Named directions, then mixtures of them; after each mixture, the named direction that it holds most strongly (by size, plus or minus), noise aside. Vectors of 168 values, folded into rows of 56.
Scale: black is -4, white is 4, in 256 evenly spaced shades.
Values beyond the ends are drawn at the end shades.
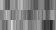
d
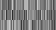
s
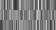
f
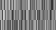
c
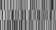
c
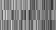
c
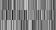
s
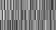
c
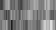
d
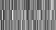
c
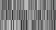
s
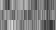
d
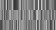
f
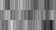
d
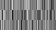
c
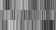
d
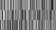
c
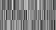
s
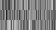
s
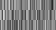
c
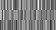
f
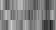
d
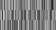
c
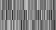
s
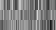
f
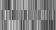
s
